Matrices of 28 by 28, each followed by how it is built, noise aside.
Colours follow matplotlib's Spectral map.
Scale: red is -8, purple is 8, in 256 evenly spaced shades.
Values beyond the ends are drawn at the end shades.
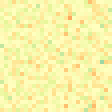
repeating rows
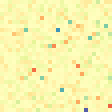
sparse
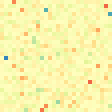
sparse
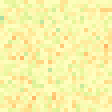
blocks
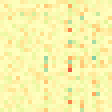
uneven columns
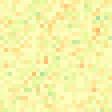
Hankel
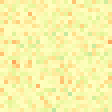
blocks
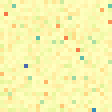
sparse
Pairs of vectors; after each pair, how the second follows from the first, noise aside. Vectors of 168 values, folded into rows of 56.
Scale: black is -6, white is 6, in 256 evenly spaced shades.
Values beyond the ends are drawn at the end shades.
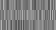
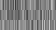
wrapped around.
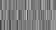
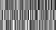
reversed, scaled up.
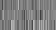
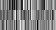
reversed, negated, scaled up.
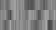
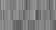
wrapped around, shrunk.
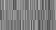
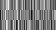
reversed, negated, scaled up.
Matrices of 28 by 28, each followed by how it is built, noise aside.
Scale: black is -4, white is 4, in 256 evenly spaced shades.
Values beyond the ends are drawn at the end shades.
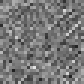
Hankel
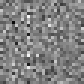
uneven columns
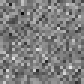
Hankel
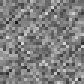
Hankel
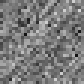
Hankel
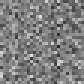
repeating rows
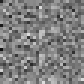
repeating rows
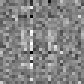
low rank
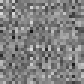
low rank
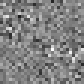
block diagonal
